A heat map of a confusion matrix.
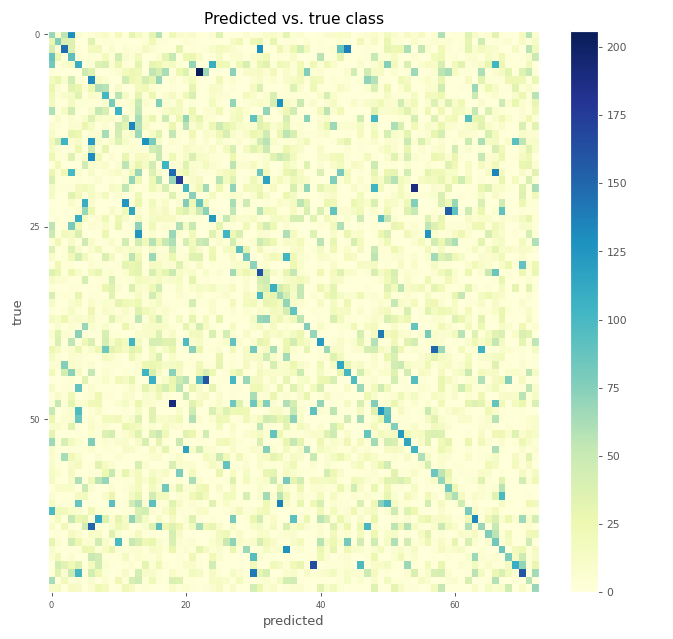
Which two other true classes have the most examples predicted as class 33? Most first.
52, 41
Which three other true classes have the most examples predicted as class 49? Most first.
39, 24, 61
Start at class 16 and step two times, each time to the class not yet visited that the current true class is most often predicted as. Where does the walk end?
47
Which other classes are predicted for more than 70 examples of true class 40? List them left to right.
12, 20, 27
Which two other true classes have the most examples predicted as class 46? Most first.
69, 50
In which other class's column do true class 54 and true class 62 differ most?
20
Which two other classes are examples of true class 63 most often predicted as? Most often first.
7, 36
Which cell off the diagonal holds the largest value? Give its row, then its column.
5, 22
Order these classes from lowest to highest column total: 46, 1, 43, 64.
1, 43, 46, 64
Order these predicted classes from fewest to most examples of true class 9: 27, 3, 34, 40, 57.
40, 3, 57, 27, 34
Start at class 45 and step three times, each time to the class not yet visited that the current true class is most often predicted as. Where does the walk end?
17
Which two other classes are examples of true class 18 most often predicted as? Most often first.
66, 3
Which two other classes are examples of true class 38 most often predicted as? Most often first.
54, 5
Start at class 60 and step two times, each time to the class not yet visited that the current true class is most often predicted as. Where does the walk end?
35
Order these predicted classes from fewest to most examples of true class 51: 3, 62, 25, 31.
62, 25, 3, 31
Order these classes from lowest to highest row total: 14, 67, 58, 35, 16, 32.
32, 35, 67, 16, 58, 14
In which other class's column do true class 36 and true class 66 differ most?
10
